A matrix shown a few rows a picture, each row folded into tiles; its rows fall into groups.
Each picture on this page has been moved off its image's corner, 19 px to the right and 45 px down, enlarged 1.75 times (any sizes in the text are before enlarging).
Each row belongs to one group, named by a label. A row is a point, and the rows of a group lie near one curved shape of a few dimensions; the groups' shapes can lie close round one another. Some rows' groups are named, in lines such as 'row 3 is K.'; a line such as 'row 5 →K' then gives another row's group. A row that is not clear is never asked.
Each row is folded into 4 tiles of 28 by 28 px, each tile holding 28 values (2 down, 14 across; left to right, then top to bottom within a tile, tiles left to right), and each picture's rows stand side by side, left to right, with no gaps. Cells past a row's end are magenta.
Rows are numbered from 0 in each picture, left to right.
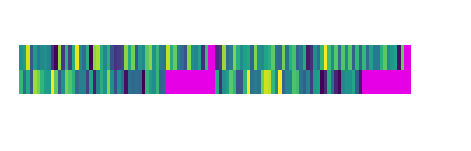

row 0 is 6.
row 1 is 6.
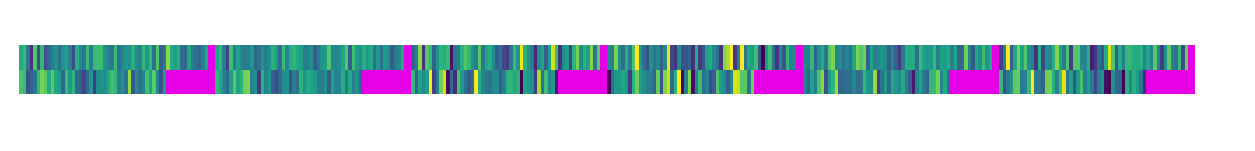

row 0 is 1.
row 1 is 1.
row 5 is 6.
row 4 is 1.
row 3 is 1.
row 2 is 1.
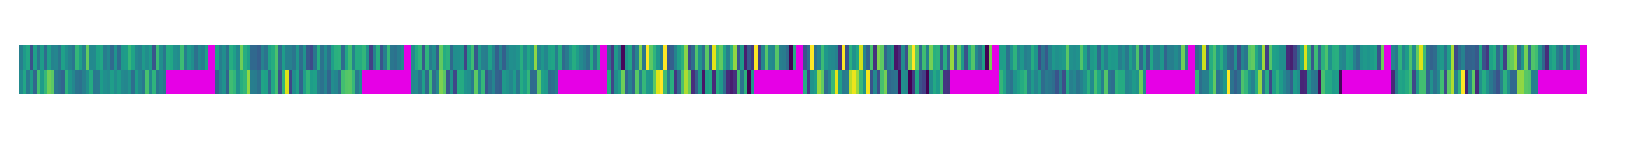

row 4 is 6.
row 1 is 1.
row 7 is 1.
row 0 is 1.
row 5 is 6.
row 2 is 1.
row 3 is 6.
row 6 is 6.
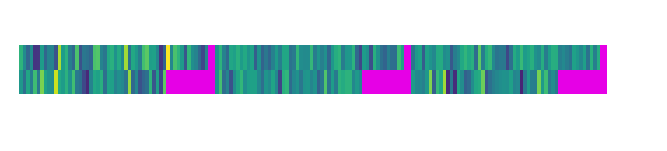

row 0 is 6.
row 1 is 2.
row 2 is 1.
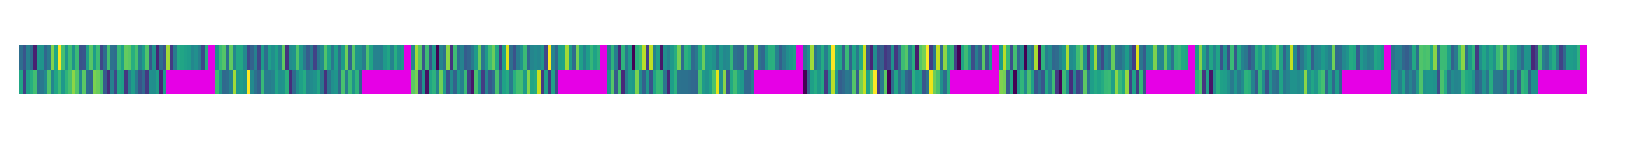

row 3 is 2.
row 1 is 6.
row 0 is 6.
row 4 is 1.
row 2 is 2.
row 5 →2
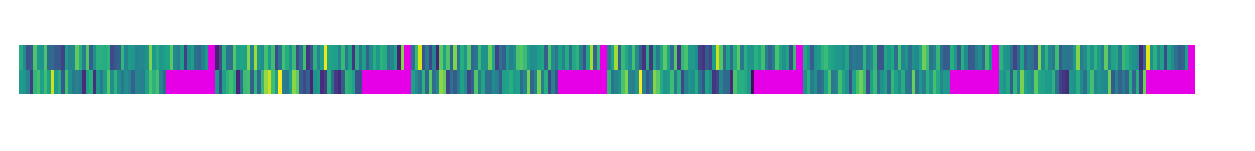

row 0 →1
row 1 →6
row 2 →1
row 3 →6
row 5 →6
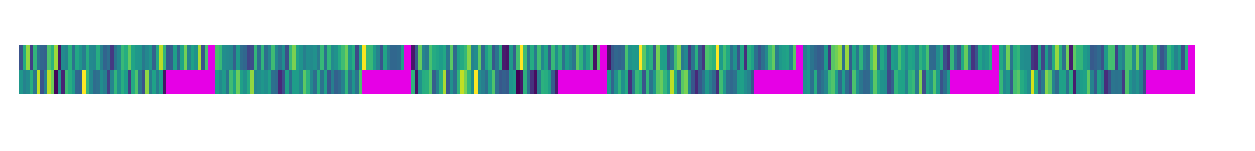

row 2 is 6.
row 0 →1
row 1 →6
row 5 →6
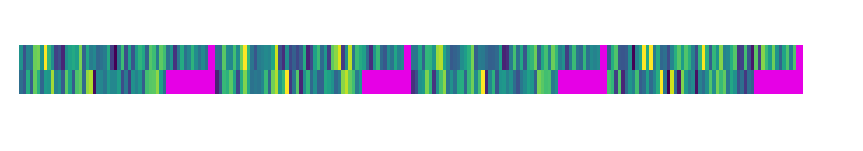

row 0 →1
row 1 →1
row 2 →1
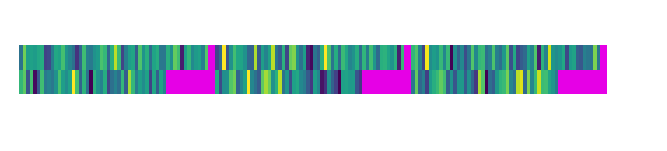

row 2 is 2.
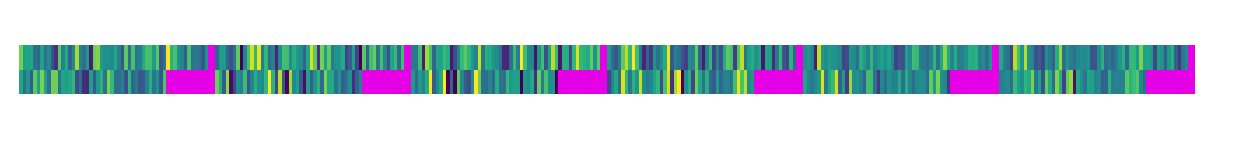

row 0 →6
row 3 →1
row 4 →1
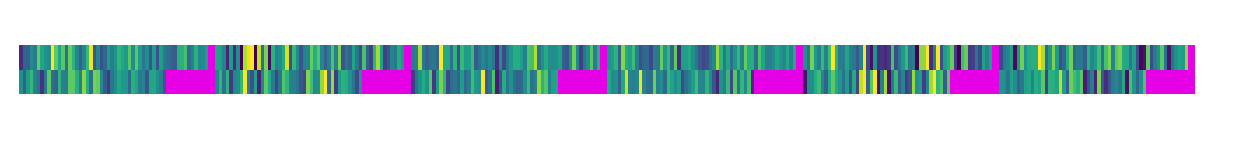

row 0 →6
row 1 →2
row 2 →1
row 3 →6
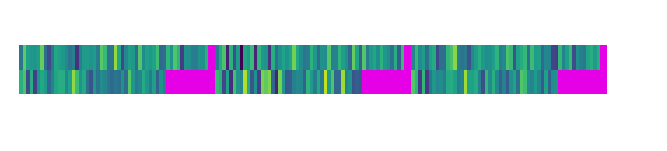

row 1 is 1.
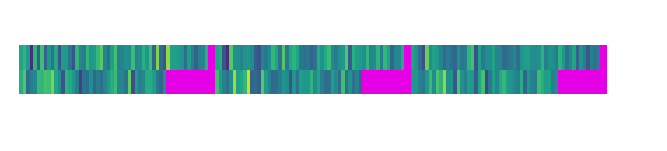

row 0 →1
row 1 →1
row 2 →1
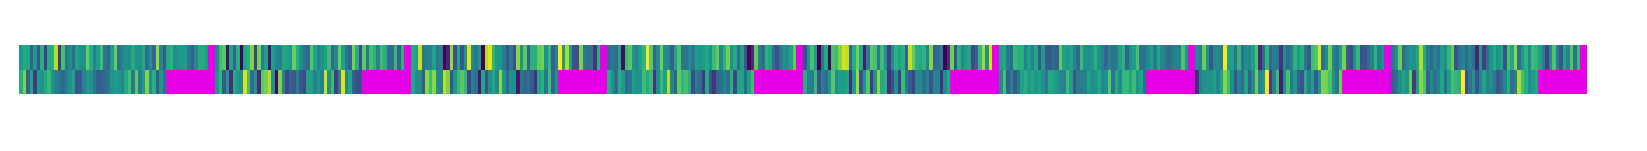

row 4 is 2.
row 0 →2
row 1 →1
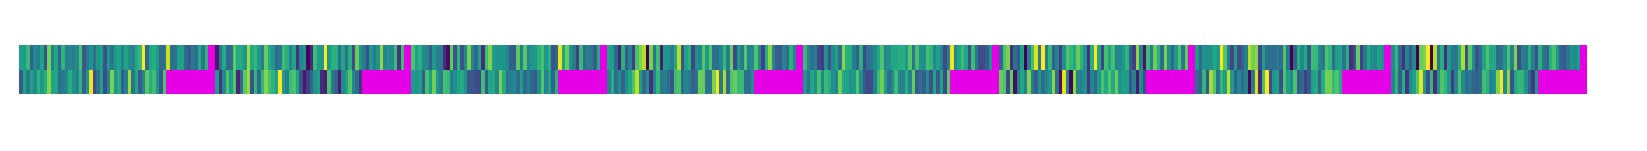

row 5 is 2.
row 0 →1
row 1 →6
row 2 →6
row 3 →2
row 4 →6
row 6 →1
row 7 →2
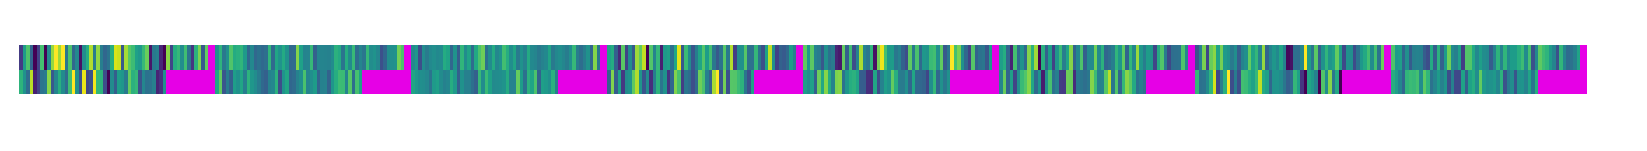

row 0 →2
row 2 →6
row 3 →2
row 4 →6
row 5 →2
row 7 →6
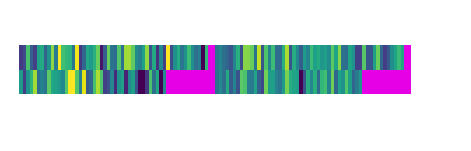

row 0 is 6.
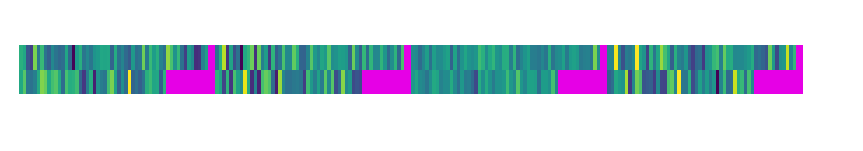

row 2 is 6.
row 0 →1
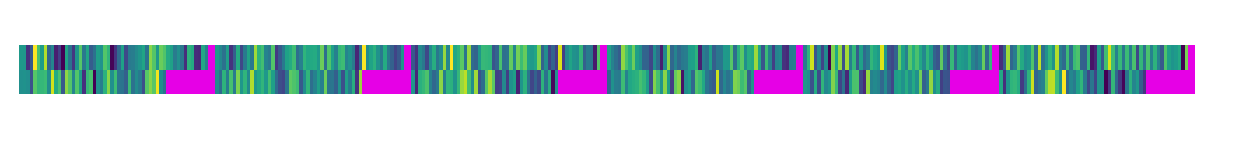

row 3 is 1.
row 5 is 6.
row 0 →1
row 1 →6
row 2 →6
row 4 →1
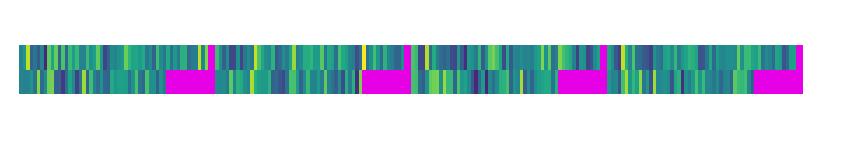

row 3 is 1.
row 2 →1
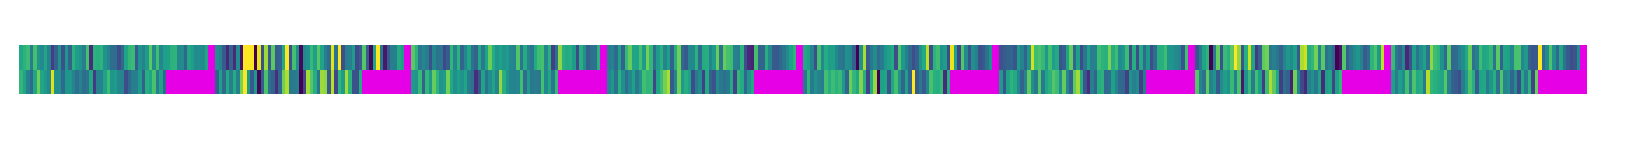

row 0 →6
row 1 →2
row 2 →6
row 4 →1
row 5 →6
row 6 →2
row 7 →6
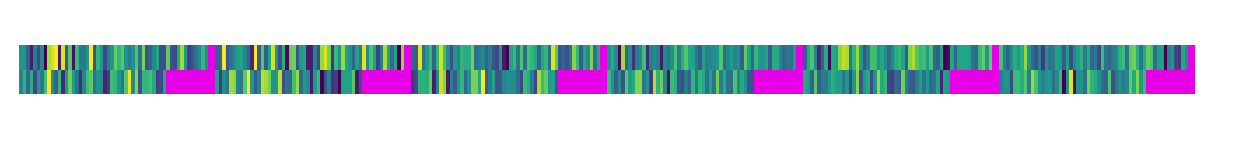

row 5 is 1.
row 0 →2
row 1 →6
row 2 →1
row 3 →1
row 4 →2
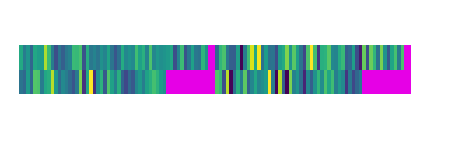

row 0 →1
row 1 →2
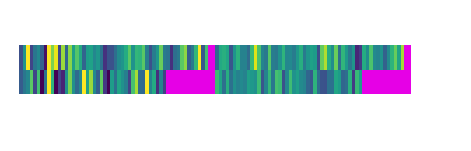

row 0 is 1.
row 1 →2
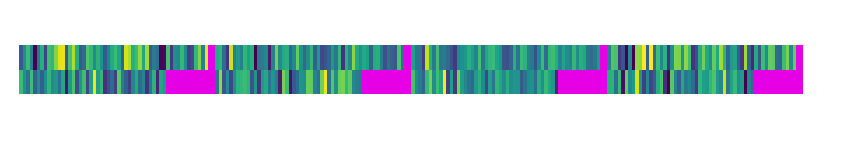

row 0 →2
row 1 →2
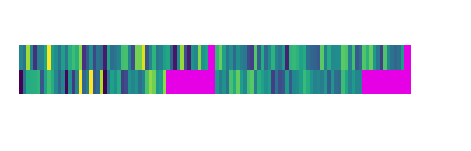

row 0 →1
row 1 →6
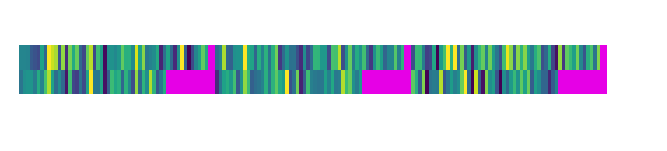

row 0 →2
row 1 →1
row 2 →2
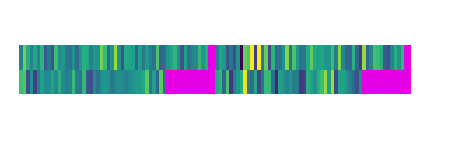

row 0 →2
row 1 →2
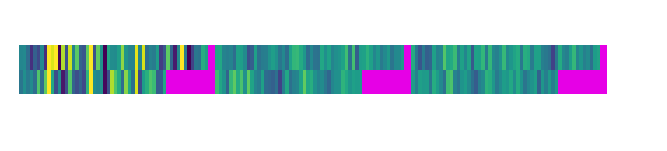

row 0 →2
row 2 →6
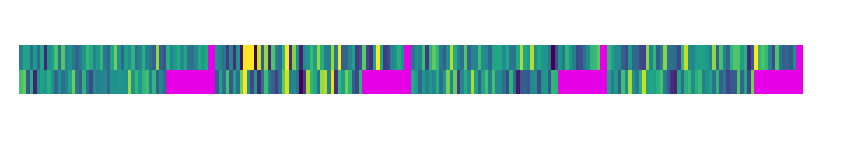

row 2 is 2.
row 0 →2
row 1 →2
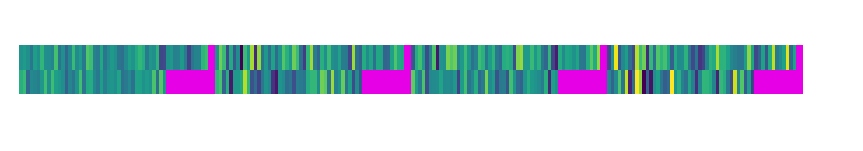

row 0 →2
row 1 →2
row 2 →2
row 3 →1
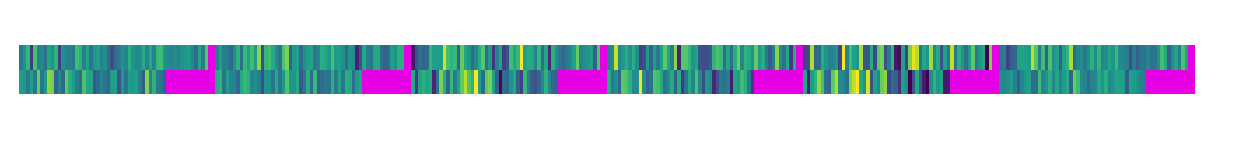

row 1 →2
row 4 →6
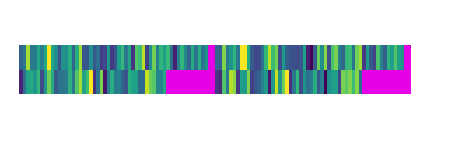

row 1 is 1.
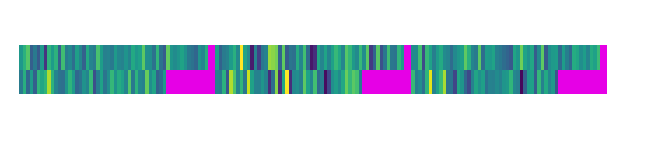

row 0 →1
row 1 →1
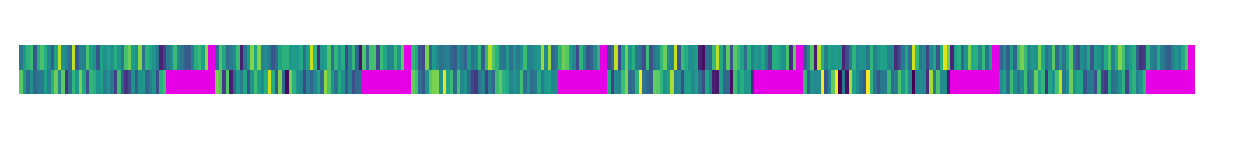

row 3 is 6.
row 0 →2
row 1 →2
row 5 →2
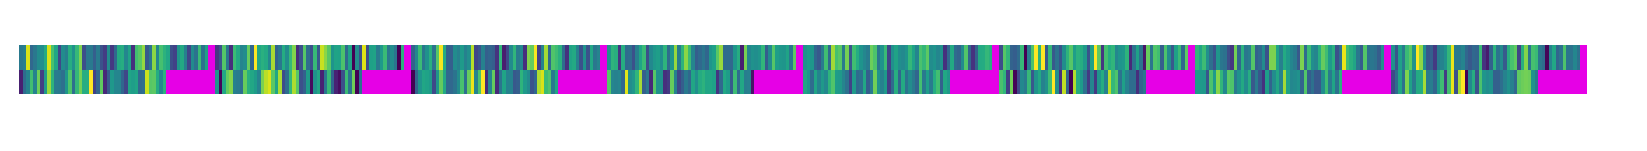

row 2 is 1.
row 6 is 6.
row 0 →1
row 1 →6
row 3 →1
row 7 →1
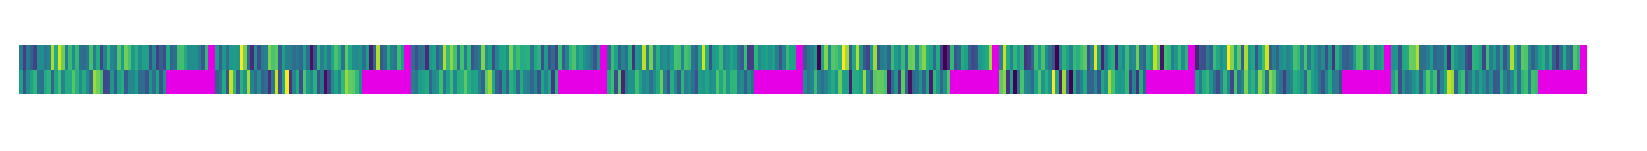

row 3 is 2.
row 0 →6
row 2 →6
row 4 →2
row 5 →2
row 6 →6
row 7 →2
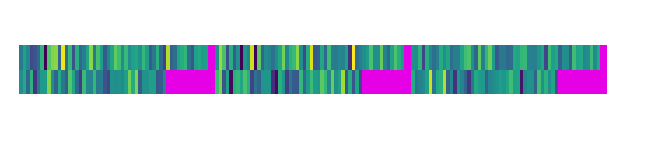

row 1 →2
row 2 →1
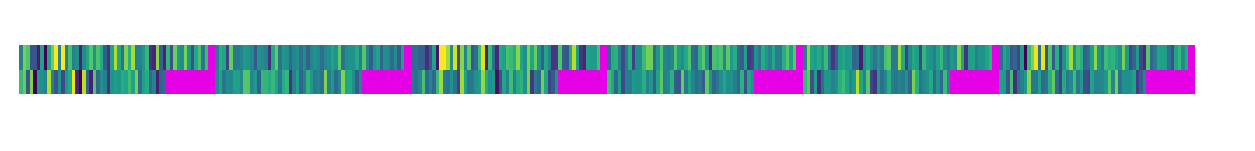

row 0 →2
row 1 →1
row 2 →2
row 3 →2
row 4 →2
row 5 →2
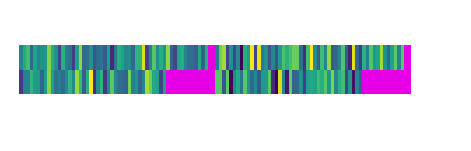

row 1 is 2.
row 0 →1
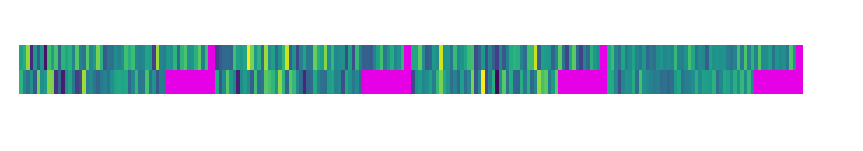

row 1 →6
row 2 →1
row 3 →6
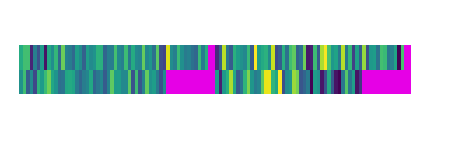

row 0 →1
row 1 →6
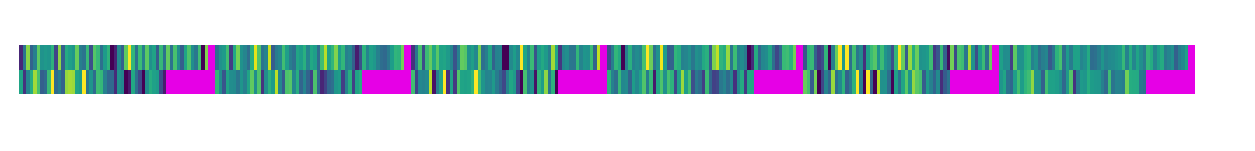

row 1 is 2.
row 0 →6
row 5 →1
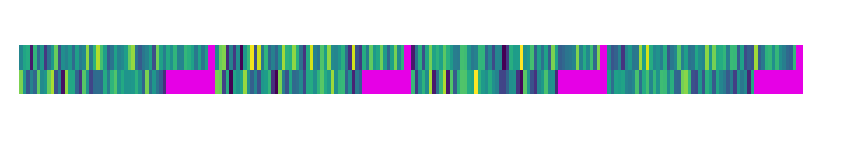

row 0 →1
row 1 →2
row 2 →6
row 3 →6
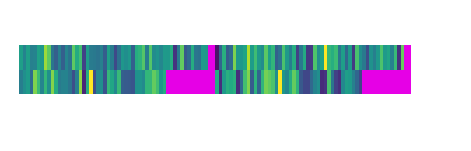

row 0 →1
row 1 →6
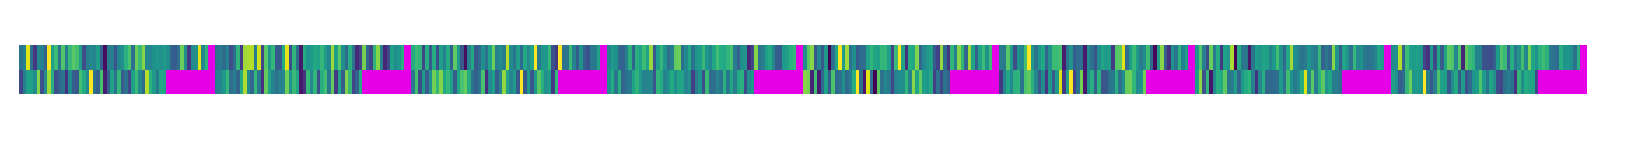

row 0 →1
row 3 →2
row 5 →1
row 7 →6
